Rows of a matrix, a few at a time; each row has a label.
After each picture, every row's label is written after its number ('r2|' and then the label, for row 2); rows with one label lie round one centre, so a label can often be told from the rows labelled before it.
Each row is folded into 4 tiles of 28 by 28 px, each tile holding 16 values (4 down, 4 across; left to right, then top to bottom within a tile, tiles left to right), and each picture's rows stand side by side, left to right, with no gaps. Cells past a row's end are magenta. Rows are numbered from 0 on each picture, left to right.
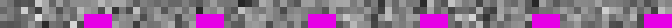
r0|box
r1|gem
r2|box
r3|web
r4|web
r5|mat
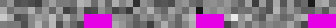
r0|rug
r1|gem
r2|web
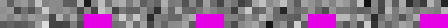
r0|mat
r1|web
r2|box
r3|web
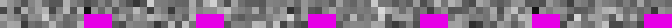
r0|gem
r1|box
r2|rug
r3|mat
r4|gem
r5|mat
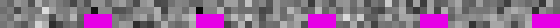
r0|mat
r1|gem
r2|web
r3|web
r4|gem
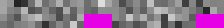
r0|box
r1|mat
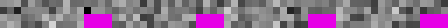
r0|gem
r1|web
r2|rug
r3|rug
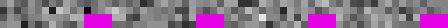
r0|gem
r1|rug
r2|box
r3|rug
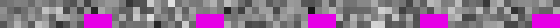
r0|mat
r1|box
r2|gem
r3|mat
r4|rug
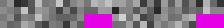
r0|box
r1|web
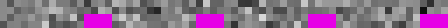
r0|mat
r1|web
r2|box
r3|gem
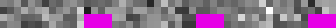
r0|gem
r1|rug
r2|mat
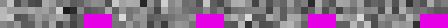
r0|rug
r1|web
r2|web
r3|web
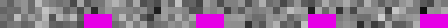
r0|mat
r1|web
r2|gem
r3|gem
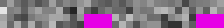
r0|rug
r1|mat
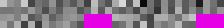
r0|web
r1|web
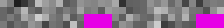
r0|box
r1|mat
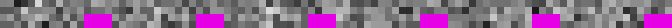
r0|box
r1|mat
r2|mat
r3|rug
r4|gem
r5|rug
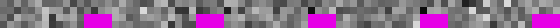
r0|mat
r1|rug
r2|gem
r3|gem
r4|box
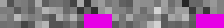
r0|mat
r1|mat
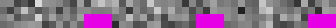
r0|box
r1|mat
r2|mat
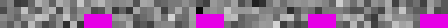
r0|box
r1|gem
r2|rug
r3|web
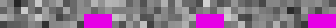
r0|box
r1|web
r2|rug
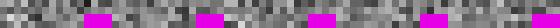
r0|web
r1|rug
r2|web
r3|rug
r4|rug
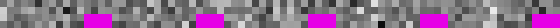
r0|rug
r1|box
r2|web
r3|box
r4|mat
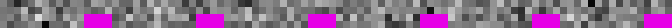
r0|box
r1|mat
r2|box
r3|mat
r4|rug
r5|web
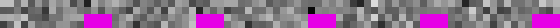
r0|web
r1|gem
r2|gem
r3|box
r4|box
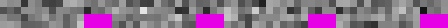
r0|gem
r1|rug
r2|rug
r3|gem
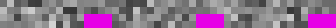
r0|rug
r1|box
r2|rug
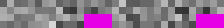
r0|rug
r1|rug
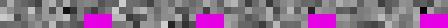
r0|rug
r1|rug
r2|gem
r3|gem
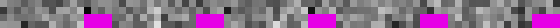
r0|gem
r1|mat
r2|gem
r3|mat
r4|rug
